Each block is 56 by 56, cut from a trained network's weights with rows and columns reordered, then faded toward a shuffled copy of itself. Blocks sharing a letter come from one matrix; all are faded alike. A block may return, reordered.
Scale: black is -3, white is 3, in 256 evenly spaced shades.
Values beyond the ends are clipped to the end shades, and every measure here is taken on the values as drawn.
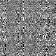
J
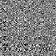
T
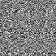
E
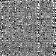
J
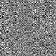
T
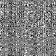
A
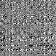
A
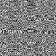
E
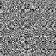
E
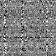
J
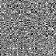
T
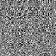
T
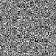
T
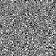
T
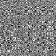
T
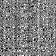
A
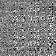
J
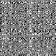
A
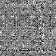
J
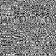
E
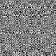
E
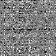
J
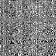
A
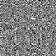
T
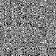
T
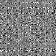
A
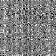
A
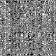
A
